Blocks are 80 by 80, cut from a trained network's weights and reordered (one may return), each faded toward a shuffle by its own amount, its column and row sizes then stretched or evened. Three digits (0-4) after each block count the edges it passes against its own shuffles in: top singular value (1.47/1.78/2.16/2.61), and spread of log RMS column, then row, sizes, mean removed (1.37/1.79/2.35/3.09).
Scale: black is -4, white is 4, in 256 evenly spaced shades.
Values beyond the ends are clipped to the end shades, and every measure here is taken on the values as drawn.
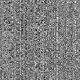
2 2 2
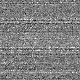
3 1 3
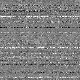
3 0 4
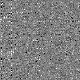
1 2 1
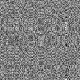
4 1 0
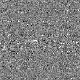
1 0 3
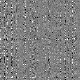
1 4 1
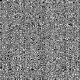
1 0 3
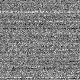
2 0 3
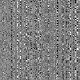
2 4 1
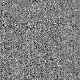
0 2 1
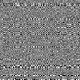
4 0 4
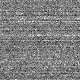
2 1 2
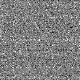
0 2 2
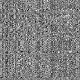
2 1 2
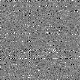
1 1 3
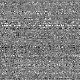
1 2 3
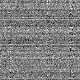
3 3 1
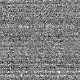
2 3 1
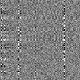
4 3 1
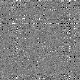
2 2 3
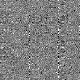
2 2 1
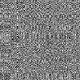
4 3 1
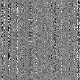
2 4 2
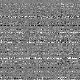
2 2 4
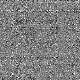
0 3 2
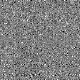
0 0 3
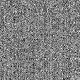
1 0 1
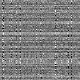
4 4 0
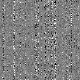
0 4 1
